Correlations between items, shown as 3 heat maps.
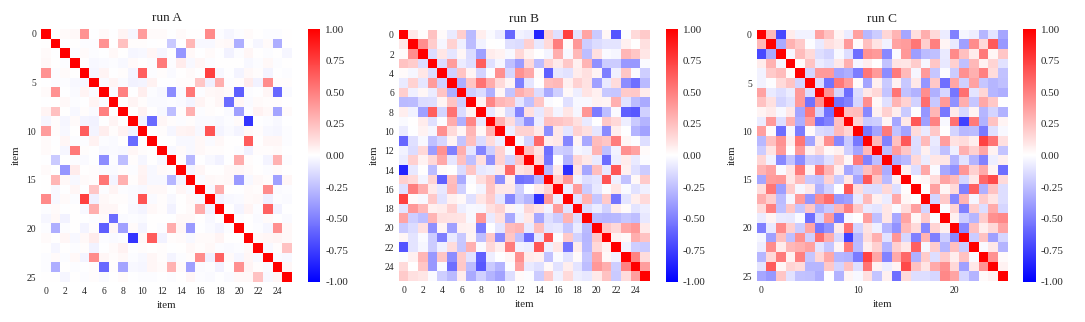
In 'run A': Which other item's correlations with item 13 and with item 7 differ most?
19
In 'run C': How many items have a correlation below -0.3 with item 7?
4
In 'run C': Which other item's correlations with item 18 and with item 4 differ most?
21
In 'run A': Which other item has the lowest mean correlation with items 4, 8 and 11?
9
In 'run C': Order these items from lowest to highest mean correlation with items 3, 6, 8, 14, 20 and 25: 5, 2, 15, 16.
16, 15, 2, 5
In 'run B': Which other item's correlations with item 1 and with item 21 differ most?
13
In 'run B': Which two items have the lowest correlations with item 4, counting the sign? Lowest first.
15, 21
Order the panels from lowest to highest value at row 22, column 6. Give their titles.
run B, run C, run A
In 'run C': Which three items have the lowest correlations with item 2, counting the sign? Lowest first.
0, 10, 13
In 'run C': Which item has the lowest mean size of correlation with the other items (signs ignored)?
3
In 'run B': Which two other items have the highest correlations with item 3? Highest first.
8, 5
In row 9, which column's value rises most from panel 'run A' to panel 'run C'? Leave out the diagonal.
16
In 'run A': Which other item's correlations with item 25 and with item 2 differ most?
14
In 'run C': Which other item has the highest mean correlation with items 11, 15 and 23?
24
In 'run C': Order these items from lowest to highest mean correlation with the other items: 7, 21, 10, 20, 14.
10, 21, 20, 7, 14
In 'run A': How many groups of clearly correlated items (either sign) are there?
8
